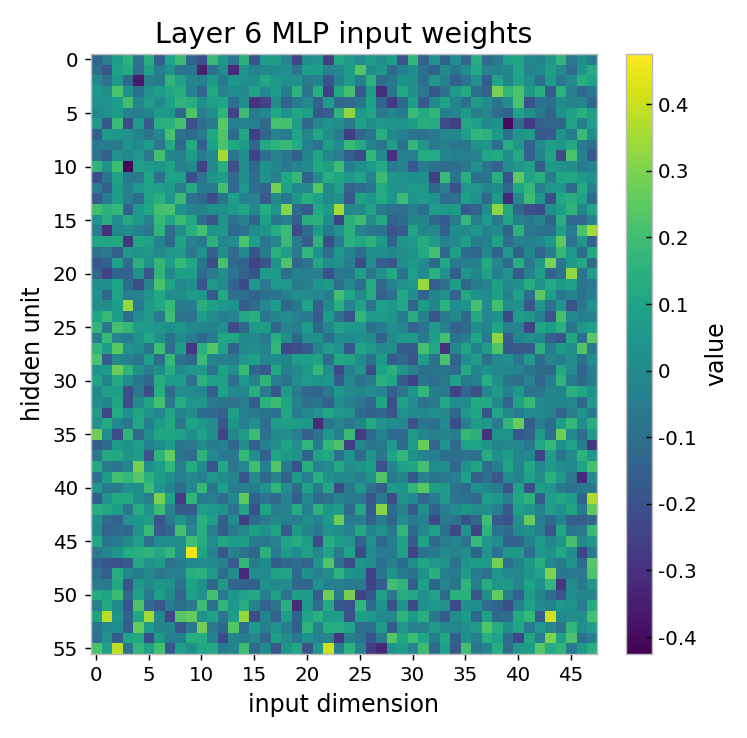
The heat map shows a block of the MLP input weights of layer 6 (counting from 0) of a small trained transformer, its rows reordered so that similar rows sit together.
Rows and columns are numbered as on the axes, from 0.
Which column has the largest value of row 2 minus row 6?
39
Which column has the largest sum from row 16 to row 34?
6
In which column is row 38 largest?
4
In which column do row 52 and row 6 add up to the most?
8
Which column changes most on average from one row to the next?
3
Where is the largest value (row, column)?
46, 9
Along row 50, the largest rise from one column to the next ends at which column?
22
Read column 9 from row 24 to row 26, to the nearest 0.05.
-0.1 0 -0.05
